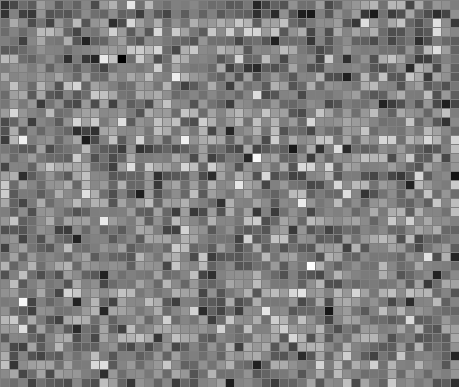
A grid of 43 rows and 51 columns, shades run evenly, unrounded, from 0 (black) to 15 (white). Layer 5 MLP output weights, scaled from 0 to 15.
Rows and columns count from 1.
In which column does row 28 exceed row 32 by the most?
8
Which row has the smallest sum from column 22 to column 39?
2
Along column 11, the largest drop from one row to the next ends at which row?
15
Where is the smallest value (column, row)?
14, 7
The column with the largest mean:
21
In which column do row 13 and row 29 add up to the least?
51
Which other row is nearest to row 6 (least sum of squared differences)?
26
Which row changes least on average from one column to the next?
6
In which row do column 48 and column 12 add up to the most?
25
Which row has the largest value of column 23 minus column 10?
16
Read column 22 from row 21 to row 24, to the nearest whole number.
9 11 8 3
